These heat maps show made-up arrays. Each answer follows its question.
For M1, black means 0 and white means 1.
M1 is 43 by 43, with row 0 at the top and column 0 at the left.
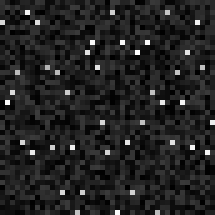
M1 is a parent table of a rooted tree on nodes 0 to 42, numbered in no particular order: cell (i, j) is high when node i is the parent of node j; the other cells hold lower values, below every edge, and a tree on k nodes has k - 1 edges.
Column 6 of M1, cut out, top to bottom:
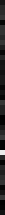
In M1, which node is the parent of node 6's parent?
18
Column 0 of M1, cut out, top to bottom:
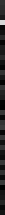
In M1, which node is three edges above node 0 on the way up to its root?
24
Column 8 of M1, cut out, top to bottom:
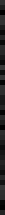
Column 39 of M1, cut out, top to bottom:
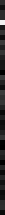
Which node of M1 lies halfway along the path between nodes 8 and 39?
28
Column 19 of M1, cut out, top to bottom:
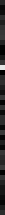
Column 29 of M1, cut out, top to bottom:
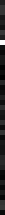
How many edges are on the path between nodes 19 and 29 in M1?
4
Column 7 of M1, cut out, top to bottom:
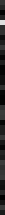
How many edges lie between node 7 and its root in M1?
4
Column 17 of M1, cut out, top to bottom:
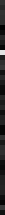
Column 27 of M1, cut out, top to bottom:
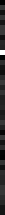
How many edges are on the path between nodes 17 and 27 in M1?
2
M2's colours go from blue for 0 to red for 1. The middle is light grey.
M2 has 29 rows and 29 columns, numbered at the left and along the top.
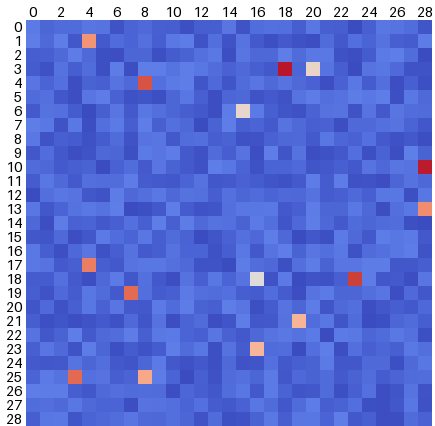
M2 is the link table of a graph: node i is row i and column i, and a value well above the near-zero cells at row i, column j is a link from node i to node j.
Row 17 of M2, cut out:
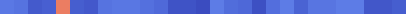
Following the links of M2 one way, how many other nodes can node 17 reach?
2
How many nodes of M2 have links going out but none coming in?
7
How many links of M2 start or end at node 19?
2
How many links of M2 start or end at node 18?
3
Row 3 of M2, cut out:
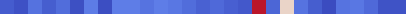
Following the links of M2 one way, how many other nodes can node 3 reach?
4
